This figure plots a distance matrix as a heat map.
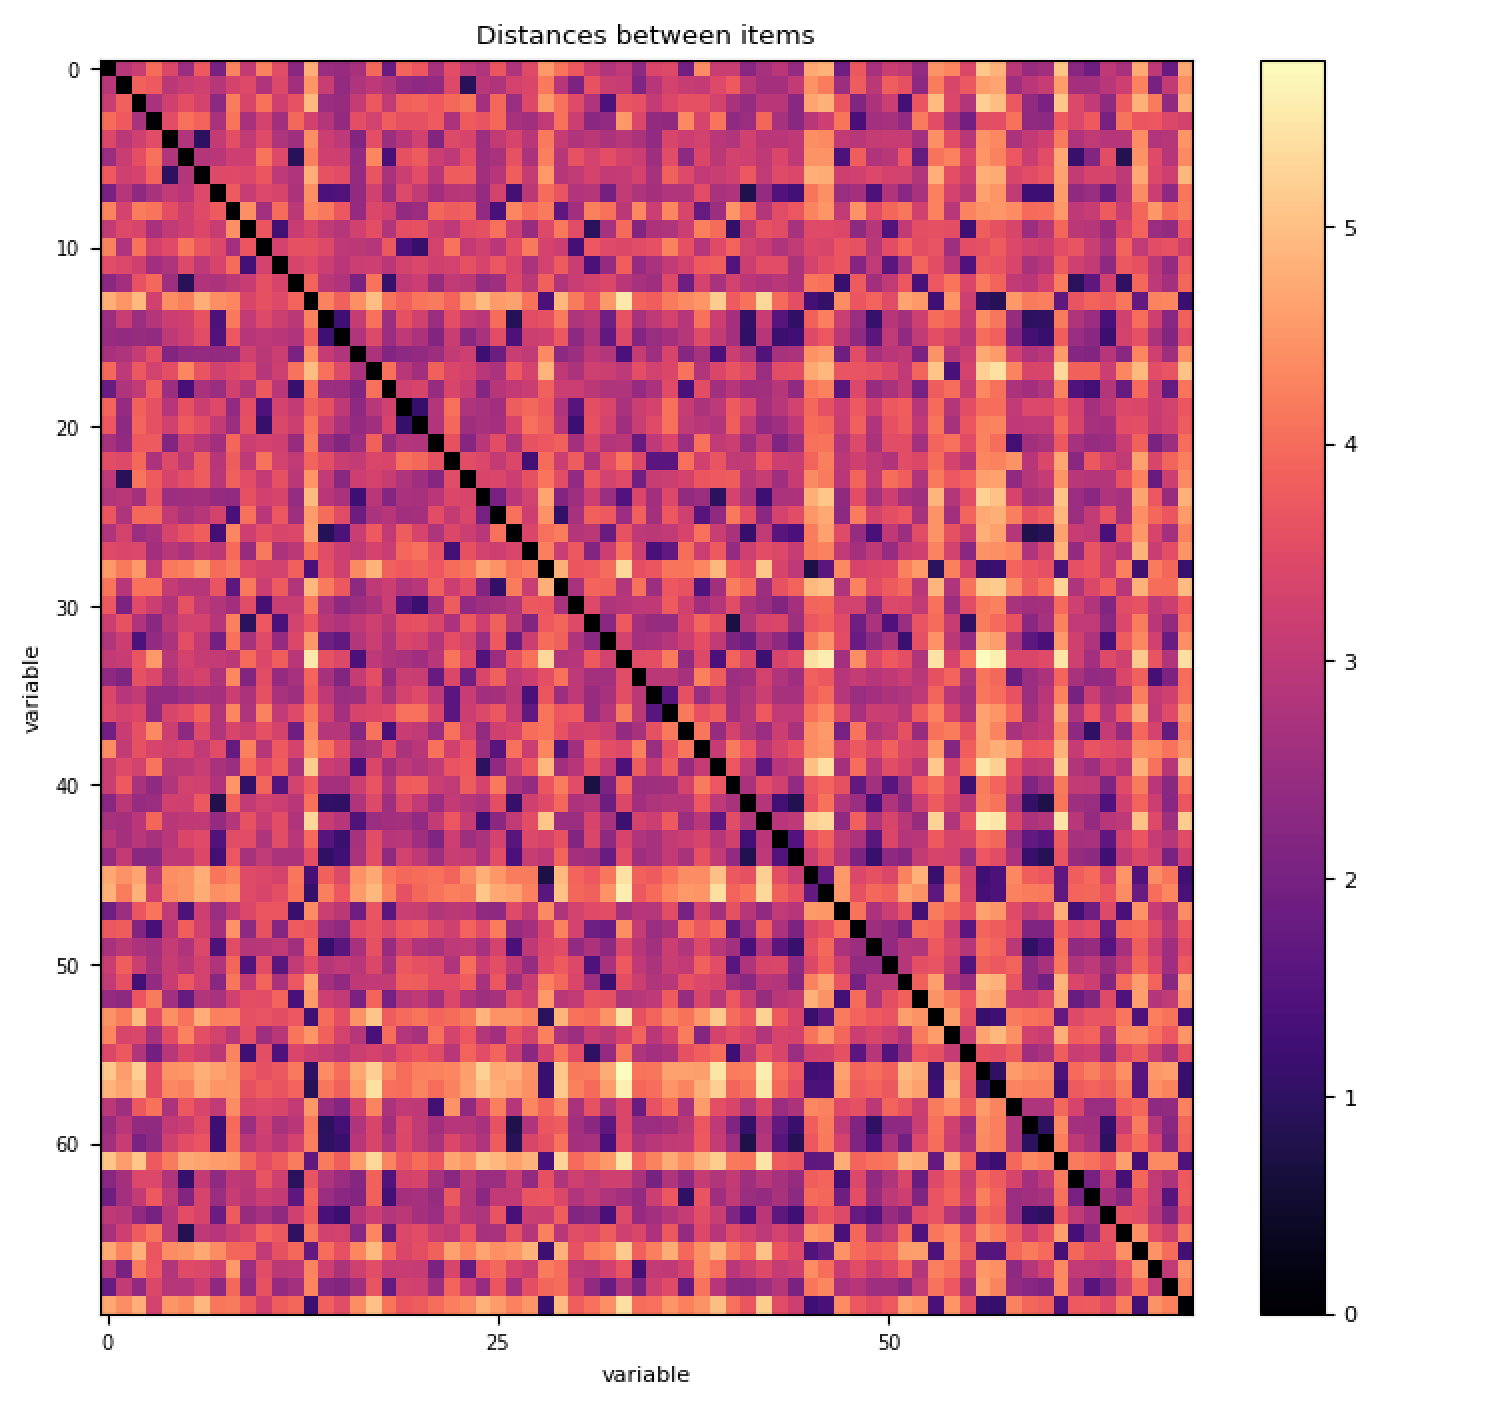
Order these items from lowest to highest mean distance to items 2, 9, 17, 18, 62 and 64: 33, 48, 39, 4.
48, 4, 39, 33
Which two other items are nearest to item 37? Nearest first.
63, 18
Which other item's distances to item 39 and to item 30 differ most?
10
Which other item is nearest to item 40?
31
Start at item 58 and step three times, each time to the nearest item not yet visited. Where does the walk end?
67
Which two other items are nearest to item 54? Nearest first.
17, 38
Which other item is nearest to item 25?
29
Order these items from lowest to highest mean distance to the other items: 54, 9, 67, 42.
9, 42, 67, 54
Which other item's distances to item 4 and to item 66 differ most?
6
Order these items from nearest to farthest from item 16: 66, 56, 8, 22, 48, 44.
8, 44, 22, 48, 66, 56
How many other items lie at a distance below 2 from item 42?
4
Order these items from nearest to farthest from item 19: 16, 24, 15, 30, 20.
20, 30, 16, 24, 15
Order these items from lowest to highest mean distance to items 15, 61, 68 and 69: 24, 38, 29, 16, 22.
16, 24, 22, 38, 29
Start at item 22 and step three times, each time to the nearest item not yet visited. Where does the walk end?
36
